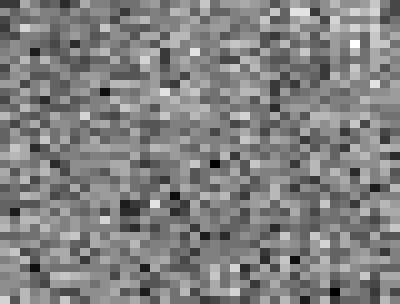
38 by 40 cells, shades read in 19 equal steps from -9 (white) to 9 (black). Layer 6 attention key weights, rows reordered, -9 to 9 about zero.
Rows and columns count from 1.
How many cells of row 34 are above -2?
30
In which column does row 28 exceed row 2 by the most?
38
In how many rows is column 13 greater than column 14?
16
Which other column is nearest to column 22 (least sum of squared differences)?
6
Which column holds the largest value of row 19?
4
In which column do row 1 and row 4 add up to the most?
1
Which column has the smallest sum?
3
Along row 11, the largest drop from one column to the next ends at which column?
19
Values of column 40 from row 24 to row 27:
-4 0 -2 -3
